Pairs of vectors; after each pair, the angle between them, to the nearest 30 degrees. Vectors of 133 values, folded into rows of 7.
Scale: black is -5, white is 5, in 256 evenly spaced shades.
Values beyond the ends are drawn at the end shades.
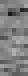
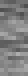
90 degrees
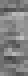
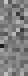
90 degrees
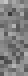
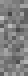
60 degrees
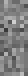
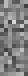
30 degrees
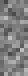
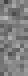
30 degrees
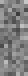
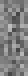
60 degrees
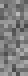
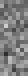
30 degrees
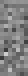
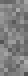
90 degrees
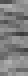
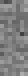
60 degrees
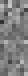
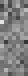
150 degrees
